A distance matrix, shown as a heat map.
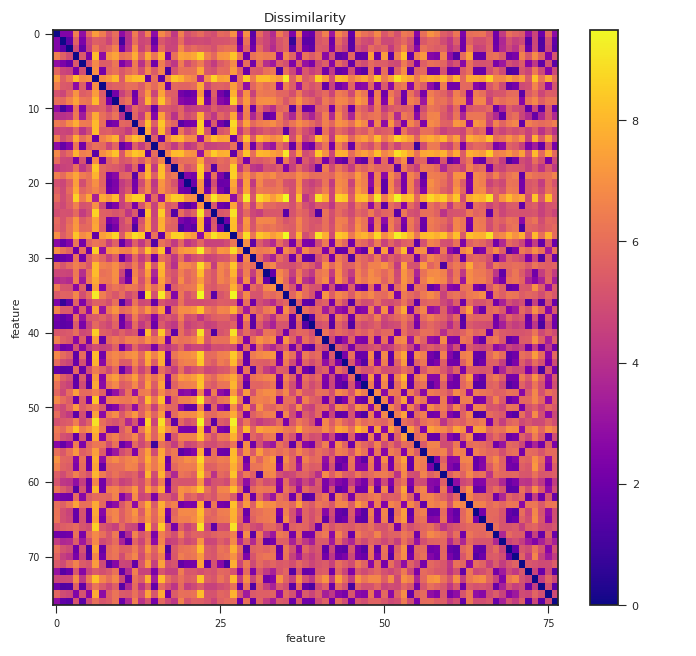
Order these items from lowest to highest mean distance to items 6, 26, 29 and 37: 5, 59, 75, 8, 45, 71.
5, 75, 71, 8, 45, 59
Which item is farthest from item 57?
22
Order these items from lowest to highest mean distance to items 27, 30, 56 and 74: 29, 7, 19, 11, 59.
11, 19, 7, 59, 29
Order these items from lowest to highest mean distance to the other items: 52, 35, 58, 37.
58, 37, 52, 35
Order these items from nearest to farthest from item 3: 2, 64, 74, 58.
64, 58, 2, 74
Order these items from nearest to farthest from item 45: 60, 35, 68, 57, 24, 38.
38, 68, 60, 24, 35, 57
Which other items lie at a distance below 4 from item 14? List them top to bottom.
6, 16, 22, 27
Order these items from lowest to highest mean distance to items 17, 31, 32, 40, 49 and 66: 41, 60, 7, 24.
24, 60, 7, 41
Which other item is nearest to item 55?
15
